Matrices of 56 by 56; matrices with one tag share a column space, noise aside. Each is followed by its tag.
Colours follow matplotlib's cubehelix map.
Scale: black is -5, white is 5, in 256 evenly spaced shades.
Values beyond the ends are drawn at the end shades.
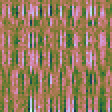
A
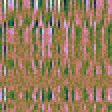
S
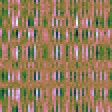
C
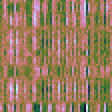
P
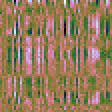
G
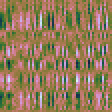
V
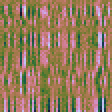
A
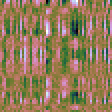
G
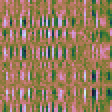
C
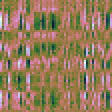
V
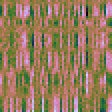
A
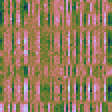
P
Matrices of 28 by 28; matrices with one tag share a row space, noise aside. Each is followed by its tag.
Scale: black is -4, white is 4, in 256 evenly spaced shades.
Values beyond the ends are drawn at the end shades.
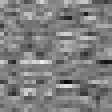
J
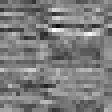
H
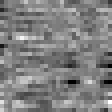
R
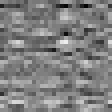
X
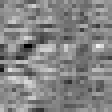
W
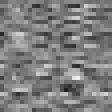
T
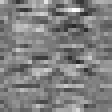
T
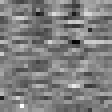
T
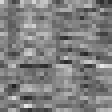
J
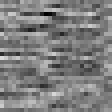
H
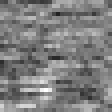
H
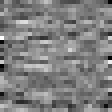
R
